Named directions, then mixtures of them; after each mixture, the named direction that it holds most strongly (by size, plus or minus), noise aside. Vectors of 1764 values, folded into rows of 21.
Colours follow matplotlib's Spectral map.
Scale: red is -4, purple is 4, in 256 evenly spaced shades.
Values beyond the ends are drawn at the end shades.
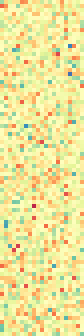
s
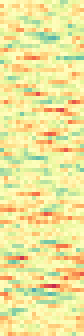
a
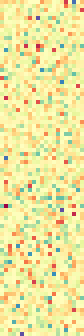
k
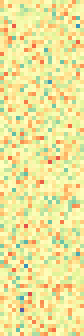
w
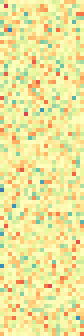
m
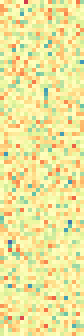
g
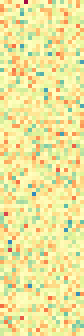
g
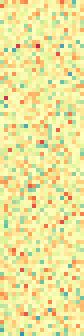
s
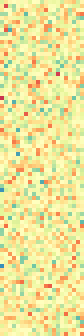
m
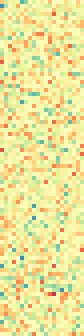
s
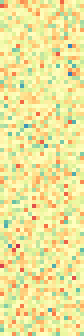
s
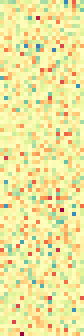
k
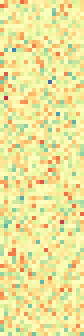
s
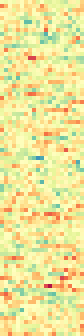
a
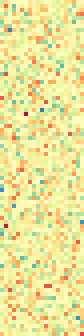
m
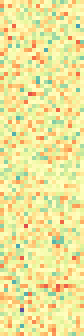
w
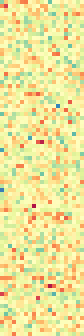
s
